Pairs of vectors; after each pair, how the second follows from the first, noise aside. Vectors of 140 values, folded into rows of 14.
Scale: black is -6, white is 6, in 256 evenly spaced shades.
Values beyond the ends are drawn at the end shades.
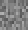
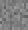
reversed, negated, shrunk.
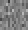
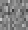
negated.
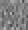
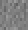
reversed, shrunk.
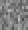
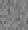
reversed, negated, shrunk.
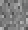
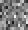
reversed, negated, scaled up.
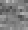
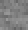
reversed, negated, shrunk.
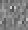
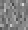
shuffled.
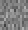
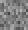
shuffled.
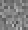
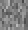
shuffled.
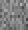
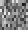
reversed, negated, scaled up.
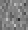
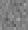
negated, shrunk.
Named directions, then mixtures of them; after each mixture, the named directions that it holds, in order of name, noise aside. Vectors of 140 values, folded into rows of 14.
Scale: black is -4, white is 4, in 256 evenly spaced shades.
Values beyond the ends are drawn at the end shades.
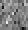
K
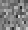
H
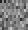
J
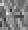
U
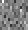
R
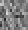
U.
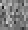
K, U.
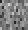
J, K, U.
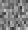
H.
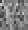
J, K, U.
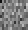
J, K.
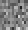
H.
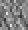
R, U.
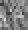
U.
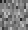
J.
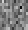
H, R.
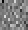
R.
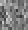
J, K, U.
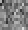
K, R, U.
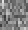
K, R, U.
